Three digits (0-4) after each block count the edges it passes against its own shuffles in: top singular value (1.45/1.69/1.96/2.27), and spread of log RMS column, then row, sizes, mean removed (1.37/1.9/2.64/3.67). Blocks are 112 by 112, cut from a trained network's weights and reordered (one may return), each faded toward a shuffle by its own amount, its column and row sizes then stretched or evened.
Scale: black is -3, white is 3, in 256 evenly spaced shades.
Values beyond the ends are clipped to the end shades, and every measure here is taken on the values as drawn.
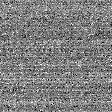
2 0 1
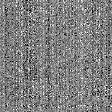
3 3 2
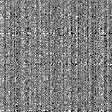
4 2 3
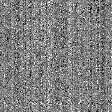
2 2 1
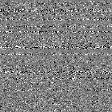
0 1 4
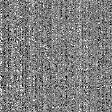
2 3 1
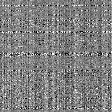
4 0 4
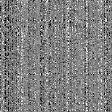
4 4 2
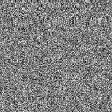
3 1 1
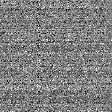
2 2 1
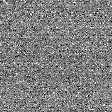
0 0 1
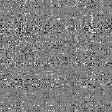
0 3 4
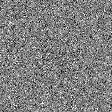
0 1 0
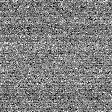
2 0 0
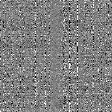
2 4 0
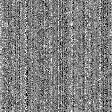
4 3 0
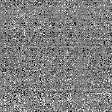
1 3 2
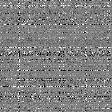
2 2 4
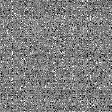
1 3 0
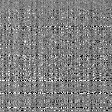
4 1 4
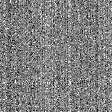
2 1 1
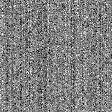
2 2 0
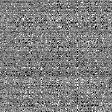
2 3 2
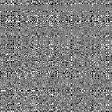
4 3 4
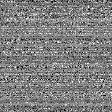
3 1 3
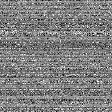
4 0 3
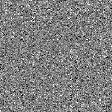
1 2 1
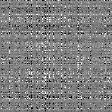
4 4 3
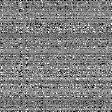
4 3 3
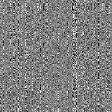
4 4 1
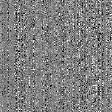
1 4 1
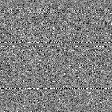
4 0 3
